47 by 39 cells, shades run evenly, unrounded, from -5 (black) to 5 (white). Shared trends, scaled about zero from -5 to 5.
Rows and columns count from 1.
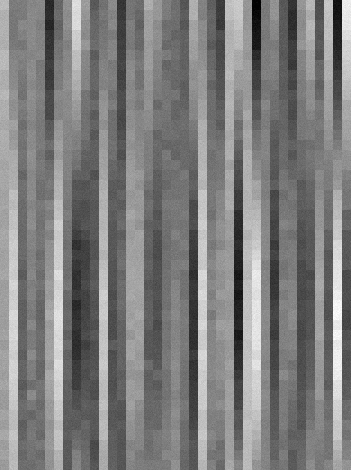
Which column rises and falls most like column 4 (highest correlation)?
8
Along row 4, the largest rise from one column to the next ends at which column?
39
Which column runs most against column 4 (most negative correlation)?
20
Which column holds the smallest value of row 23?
27
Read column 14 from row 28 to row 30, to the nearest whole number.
-1 -1 -1
